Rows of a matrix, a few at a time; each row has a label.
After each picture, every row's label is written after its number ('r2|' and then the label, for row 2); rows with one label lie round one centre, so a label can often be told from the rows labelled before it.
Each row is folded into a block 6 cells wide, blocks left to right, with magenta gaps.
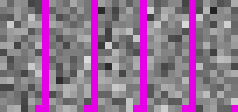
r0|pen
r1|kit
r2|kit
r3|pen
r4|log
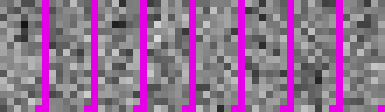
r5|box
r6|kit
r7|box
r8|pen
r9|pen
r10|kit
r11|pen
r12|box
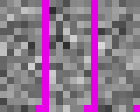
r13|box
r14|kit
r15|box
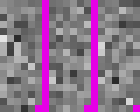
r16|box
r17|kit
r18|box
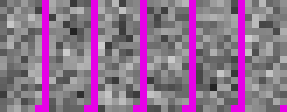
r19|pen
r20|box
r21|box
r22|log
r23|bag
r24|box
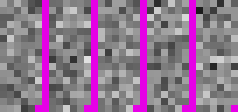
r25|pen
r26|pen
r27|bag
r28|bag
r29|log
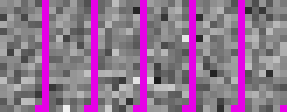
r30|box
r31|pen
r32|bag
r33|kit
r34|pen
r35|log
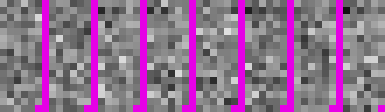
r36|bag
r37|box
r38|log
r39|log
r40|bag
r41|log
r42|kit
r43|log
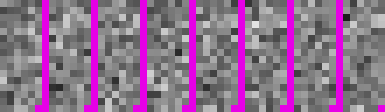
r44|kit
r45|pen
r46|bag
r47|kit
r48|pen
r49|pen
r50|box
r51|pen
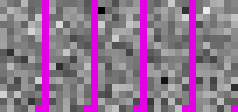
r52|bag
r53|pen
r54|kit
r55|bag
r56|bag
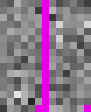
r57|bag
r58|pen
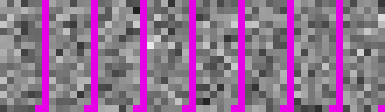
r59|box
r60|box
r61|pen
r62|box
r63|pen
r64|pen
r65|box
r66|bag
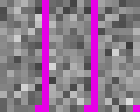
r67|bag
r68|log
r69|box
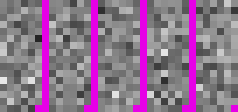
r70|box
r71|box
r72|kit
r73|bag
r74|log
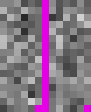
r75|box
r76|pen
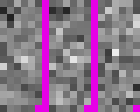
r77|log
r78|log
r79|bag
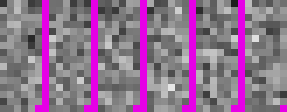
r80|pen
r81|box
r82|log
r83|kit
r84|kit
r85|box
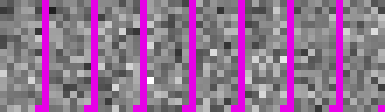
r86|kit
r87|log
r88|pen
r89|box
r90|bag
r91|kit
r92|bag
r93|bag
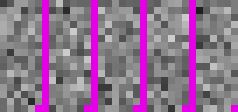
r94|bag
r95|kit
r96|pen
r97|bag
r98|kit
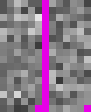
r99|bag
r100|kit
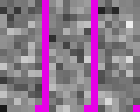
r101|log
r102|kit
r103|log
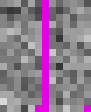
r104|log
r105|kit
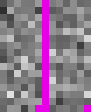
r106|log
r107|kit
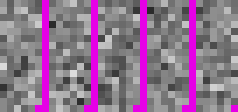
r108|pen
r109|bag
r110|pen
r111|log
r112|kit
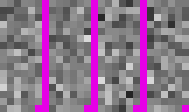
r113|kit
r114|kit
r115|box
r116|kit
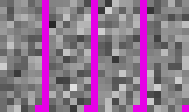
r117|pen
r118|bag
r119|bag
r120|kit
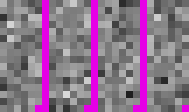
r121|pen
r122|bag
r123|box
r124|box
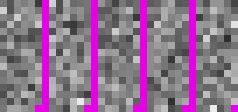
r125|pen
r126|box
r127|kit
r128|pen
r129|pen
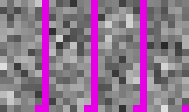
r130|log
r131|box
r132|pen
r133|kit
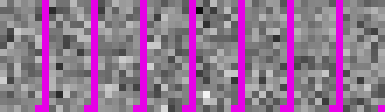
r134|kit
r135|kit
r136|log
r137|pen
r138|log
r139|bag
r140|bag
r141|box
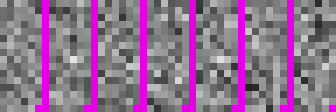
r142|pen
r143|log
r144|box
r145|box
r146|log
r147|pen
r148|box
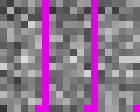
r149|log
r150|log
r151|log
